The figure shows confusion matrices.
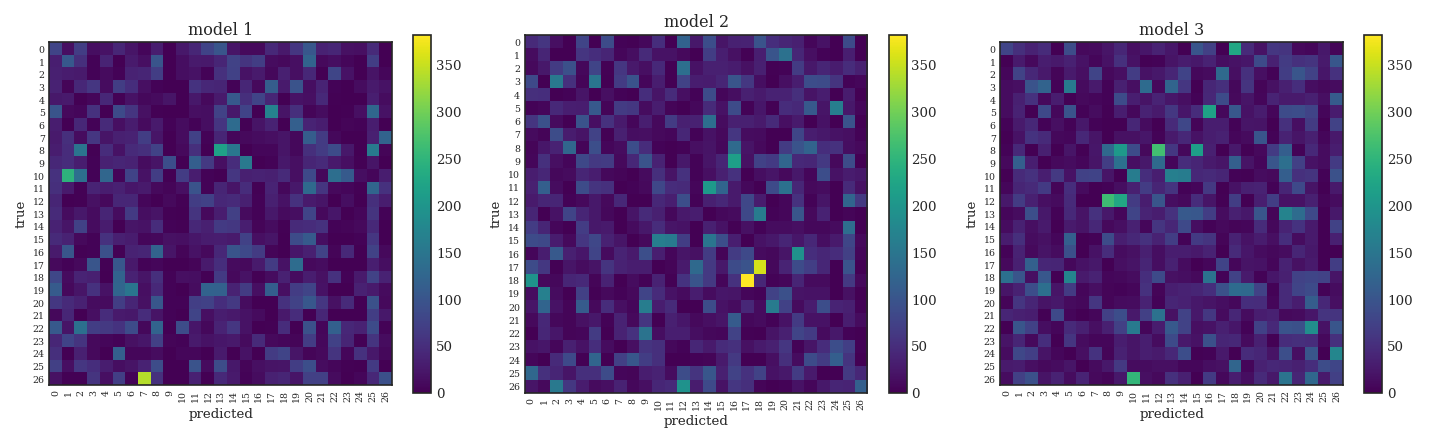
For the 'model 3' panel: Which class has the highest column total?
22
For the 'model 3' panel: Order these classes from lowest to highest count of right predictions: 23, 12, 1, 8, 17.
1, 23, 17, 12, 8
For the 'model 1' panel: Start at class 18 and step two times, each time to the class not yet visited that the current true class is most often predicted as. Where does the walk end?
17
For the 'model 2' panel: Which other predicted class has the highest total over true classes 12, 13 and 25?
18
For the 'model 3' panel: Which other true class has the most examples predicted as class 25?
18
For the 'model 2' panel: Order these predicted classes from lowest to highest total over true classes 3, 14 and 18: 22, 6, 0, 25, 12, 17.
6, 22, 12, 25, 0, 17
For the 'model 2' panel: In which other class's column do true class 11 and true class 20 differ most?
9
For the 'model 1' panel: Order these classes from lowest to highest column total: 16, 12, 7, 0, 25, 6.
16, 12, 7, 6, 0, 25
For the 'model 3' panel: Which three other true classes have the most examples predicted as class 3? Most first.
19, 18, 5
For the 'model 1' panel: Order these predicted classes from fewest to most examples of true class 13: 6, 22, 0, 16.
16, 22, 0, 6
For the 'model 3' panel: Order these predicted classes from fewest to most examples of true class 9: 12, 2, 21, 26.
2, 26, 21, 12
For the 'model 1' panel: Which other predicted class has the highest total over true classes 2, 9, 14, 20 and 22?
8
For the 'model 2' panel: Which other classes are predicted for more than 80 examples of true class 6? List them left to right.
1, 4, 14, 25
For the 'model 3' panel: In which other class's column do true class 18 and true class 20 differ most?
5
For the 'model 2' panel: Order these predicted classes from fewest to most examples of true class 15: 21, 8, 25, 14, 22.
8, 21, 22, 25, 14
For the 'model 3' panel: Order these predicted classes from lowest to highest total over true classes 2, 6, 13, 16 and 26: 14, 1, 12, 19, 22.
12, 19, 1, 14, 22
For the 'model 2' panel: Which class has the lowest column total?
26
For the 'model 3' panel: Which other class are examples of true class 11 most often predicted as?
23
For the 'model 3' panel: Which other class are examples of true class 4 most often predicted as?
26
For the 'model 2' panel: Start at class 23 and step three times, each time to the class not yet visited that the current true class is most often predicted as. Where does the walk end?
22
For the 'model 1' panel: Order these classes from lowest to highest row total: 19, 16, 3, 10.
3, 16, 19, 10
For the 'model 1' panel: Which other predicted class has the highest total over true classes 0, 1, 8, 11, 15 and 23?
20
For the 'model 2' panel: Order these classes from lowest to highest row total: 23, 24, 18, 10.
10, 23, 24, 18
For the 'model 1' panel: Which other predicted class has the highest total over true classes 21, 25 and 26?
7
